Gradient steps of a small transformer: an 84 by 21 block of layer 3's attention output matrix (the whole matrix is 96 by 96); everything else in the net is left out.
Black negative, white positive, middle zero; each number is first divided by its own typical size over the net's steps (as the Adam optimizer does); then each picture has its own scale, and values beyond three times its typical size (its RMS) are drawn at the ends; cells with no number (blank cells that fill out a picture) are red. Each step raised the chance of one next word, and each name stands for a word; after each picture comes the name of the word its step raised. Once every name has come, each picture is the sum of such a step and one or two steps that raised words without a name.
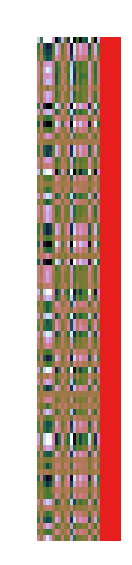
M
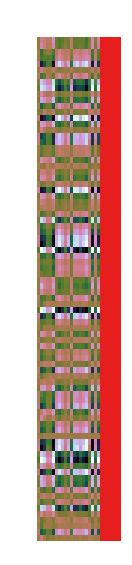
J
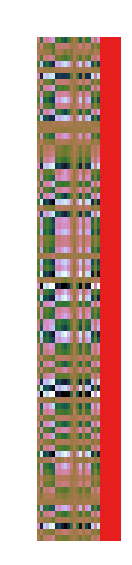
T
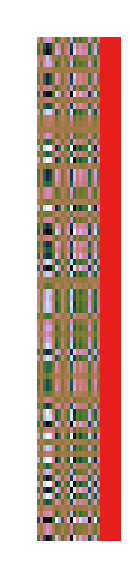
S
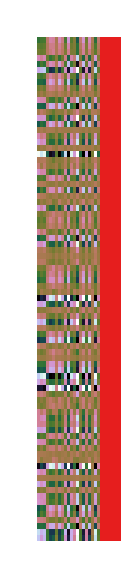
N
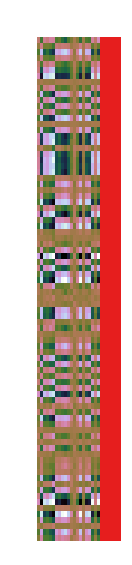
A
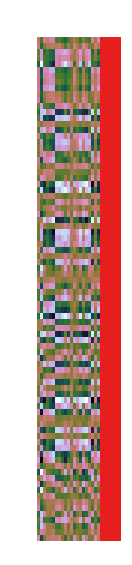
J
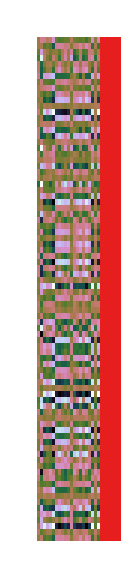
T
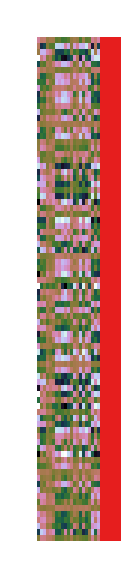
T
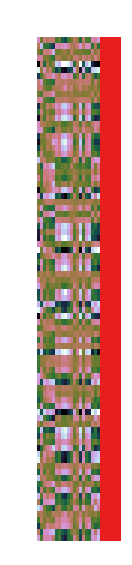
J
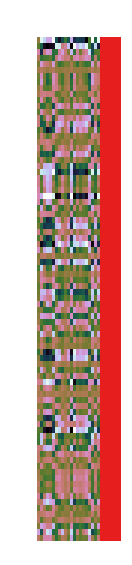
M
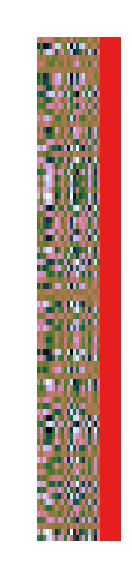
S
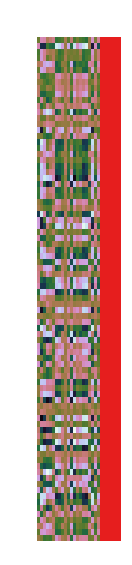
A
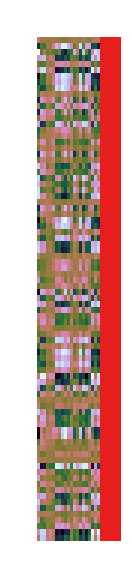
N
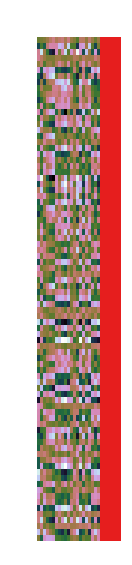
N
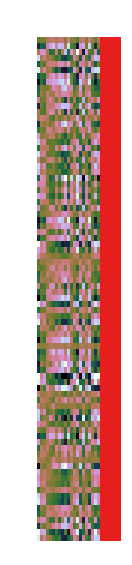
N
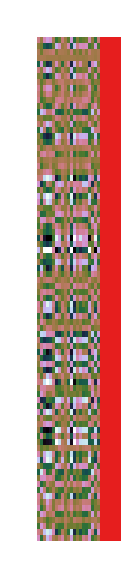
J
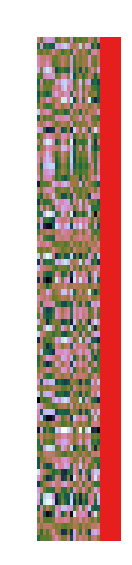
A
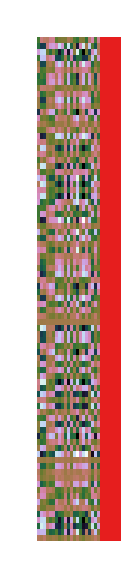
T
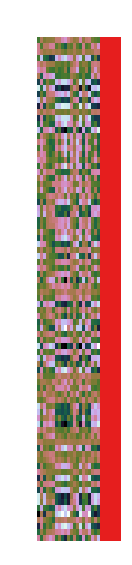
A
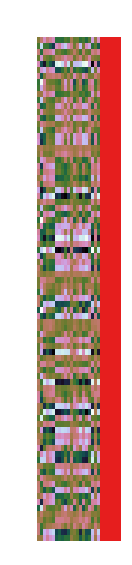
J
